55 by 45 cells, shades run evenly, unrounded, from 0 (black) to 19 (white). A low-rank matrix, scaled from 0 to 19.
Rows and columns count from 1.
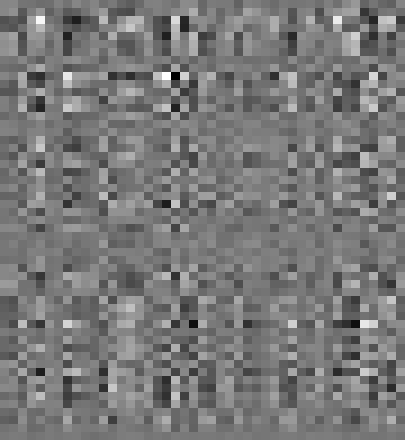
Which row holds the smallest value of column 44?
49
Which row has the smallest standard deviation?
55
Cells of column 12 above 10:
15
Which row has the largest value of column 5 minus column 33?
3
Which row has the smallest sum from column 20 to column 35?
47
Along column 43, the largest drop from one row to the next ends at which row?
10
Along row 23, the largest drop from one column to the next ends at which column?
13
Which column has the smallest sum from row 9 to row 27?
40
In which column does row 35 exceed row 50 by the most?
19
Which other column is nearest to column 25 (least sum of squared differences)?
7
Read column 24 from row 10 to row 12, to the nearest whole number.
13 10 9
